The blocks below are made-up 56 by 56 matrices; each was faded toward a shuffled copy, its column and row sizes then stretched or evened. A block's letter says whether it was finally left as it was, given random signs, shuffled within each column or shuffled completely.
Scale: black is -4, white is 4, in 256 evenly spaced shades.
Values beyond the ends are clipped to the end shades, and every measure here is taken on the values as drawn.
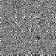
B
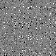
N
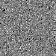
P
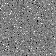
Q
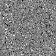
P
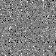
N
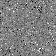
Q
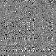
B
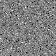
Q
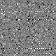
B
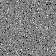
Q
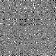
B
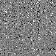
N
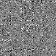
N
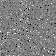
Q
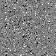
P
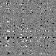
B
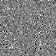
N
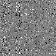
N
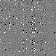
N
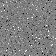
Q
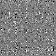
N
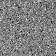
Q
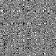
B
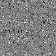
N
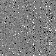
P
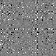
B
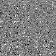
N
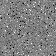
Q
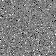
Q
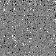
N
